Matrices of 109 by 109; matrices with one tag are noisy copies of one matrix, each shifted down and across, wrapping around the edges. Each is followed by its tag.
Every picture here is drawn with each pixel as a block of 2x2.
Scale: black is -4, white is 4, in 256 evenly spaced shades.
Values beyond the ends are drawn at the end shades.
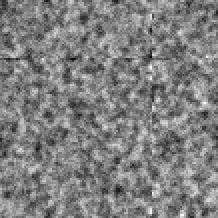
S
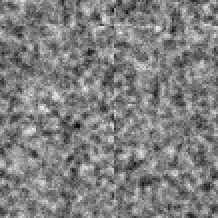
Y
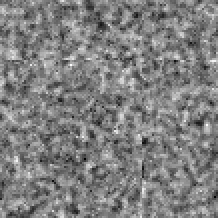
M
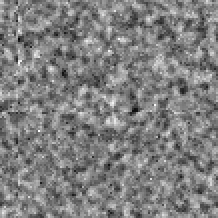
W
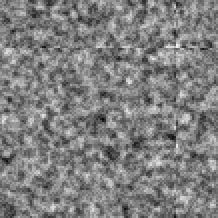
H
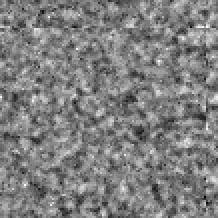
H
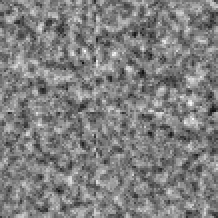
W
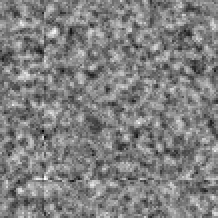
H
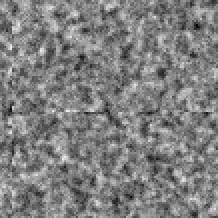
S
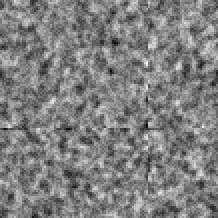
S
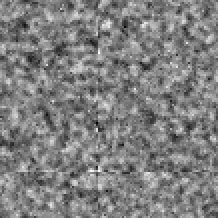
H
